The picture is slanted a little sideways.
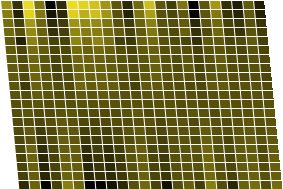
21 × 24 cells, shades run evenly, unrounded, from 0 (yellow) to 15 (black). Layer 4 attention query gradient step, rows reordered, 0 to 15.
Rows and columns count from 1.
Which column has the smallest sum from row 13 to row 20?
18
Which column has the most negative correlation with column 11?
19
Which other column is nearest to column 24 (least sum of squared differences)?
22
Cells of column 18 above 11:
5
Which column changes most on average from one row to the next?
2
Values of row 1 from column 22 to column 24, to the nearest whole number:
13 9 13
